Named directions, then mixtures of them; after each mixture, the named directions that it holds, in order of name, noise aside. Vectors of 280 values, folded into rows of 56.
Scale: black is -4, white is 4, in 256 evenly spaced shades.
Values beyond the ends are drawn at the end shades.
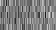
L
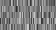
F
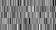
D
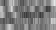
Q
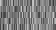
D, F, L.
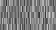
D, L.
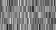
D, L, Q.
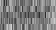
L, Q.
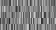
F.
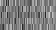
L.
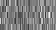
F, L.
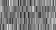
D, L, Q.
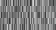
D, F, L.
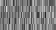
F, L.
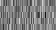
F, L.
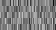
D, F.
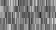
D, F, Q.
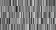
F.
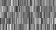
D, F, Q.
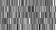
D.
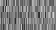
L.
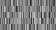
F.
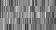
F, L, Q.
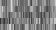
F, Q.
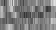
Q.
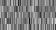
D, F, Q.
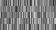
D, F, L.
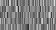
F, L.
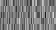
F, L.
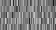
D, F.
